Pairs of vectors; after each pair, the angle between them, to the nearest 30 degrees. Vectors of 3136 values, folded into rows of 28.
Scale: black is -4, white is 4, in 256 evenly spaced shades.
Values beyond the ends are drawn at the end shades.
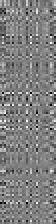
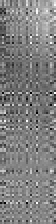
30 degrees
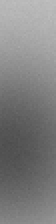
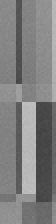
90 degrees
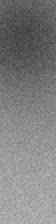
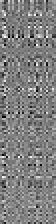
90 degrees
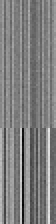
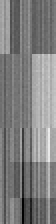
60 degrees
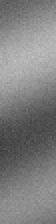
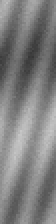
150 degrees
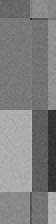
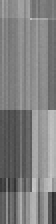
150 degrees
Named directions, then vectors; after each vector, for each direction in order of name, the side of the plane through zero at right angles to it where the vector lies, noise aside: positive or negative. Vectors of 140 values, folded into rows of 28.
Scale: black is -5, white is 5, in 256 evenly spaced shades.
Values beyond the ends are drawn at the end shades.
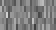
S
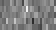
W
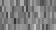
negative, negative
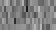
negative, negative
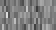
positive, positive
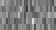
positive, negative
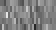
positive, positive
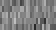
positive, positive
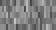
positive, positive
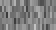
negative, negative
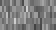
positive, positive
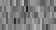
negative, negative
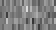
negative, positive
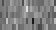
negative, positive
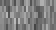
positive, positive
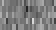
positive, negative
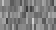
positive, negative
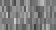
positive, positive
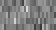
positive, positive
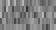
negative, negative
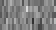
negative, positive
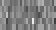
positive, negative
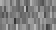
negative, negative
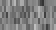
negative, negative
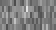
positive, positive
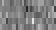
positive, negative
